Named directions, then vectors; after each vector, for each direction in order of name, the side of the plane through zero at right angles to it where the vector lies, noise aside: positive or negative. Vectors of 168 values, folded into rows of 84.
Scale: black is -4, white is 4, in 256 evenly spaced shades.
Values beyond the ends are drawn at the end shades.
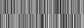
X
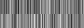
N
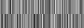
negative, negative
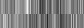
negative, positive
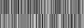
positive, positive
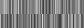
negative, negative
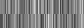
negative, positive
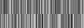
positive, positive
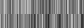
negative, negative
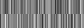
positive, positive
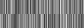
positive, negative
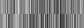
negative, positive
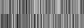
negative, negative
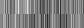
negative, positive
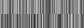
negative, negative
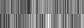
positive, positive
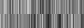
negative, negative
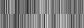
positive, negative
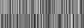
negative, negative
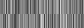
positive, negative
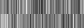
positive, positive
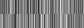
positive, negative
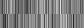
positive, negative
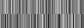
negative, negative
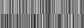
negative, negative
